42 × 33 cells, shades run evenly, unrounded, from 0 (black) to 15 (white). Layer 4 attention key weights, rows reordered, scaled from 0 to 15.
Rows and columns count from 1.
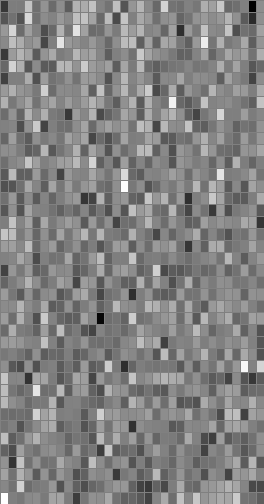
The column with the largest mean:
28
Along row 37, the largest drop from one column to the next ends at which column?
2
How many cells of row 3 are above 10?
7
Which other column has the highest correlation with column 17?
22
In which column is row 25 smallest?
17
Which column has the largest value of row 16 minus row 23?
16
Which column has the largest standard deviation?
1
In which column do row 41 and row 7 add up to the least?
32
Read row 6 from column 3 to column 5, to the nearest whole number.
10 5 8
